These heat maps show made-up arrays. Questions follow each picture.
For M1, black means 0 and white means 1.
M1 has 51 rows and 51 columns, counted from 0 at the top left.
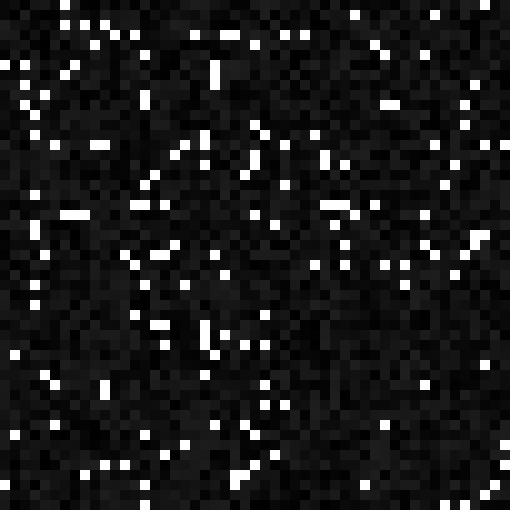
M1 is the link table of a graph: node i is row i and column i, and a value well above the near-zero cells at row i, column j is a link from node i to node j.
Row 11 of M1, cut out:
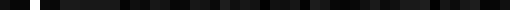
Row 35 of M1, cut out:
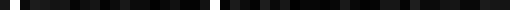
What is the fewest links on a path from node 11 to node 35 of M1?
6
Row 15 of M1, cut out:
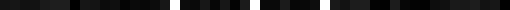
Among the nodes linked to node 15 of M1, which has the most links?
node 25
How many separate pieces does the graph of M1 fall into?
3
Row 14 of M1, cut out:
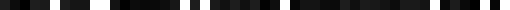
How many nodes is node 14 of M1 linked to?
9
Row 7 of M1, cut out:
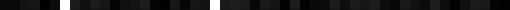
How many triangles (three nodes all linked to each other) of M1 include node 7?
1
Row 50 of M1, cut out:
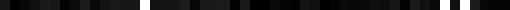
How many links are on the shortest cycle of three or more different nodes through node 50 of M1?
4
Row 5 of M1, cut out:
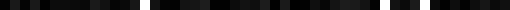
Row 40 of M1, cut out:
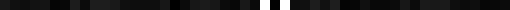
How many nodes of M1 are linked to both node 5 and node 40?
0
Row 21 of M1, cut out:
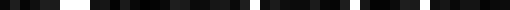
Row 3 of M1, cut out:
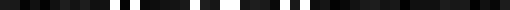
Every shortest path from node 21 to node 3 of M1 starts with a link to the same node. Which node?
node 8
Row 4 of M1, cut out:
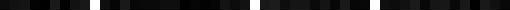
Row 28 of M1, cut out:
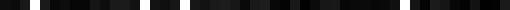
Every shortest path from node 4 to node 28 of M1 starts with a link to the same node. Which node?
node 9
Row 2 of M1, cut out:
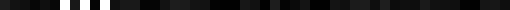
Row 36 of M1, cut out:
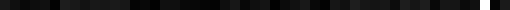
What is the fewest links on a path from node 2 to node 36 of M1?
4
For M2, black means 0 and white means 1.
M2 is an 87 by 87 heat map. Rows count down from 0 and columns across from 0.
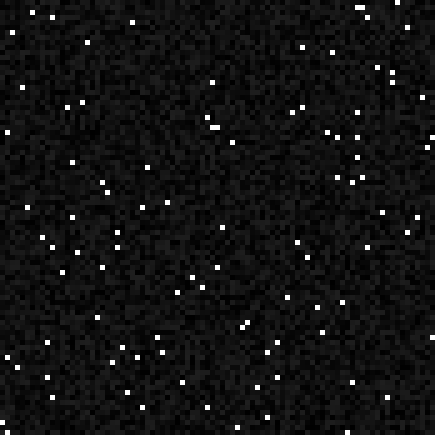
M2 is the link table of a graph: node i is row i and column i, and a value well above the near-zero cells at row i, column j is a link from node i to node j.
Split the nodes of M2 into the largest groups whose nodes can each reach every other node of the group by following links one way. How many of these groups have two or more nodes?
8
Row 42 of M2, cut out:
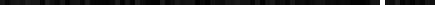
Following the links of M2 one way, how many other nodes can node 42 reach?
12
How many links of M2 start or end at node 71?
6
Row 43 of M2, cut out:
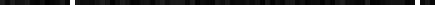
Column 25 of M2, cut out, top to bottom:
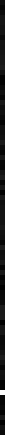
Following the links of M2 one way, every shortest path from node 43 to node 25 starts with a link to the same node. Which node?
node 14
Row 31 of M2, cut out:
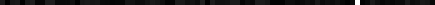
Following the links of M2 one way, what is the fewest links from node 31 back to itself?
4
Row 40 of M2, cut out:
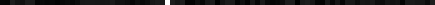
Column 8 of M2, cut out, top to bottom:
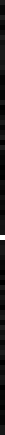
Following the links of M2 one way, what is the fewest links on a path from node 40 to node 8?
5
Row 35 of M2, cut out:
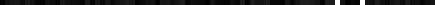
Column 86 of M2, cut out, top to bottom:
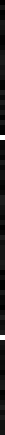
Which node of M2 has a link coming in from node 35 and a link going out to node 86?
node 67
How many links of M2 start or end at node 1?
5
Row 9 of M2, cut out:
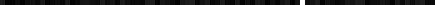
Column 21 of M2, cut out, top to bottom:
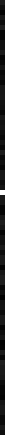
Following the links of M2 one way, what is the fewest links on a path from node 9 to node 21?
5
